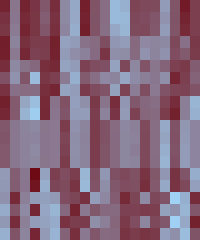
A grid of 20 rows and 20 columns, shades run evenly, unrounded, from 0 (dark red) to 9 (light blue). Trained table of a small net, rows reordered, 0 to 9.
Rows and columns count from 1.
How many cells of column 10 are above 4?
5
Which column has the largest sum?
17
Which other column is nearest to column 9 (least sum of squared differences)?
20
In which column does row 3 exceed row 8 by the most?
13
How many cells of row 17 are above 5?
10
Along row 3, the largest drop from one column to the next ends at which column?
9
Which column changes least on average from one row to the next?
16
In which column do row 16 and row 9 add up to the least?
18
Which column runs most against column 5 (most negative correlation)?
8
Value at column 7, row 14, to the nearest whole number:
2
